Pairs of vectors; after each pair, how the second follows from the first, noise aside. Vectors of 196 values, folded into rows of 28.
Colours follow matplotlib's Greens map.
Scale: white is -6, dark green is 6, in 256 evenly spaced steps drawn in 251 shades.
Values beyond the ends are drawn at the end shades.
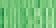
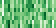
wrapped around, scaled up.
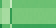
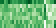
reversed, scaled up.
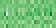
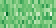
negated.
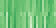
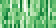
reversed, scaled up.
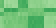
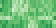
reversed, negated.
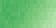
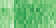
wrapped around.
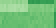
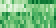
scaled up.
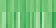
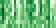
reversed, scaled up.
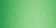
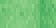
wrapped around, shrunk.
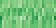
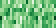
scaled up.
